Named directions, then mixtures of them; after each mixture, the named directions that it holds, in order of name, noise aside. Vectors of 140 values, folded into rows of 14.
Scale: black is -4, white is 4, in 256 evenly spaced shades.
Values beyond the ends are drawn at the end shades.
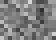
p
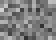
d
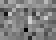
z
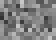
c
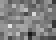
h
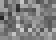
c.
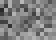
c, d, h.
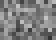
c.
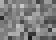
c, h, z.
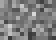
h, p.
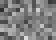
d.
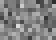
c, h.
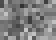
c, h, z.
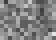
c, p.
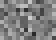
c, p, z.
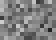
c, d, h.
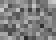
d.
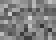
d, z.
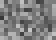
c, p.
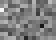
d.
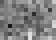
h.
